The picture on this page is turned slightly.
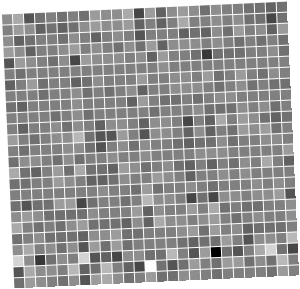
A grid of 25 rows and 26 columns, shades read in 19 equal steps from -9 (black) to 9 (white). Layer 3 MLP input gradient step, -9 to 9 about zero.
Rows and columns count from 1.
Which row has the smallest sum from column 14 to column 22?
23
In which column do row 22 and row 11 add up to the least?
17
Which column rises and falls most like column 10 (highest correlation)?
8
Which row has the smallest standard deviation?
6
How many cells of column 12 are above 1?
3
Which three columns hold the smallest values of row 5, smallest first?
19, 7, 1
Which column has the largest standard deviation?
13
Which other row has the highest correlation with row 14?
22
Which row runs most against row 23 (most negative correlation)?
21
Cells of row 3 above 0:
7
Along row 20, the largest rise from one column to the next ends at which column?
14
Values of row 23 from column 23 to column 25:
3 6 -1
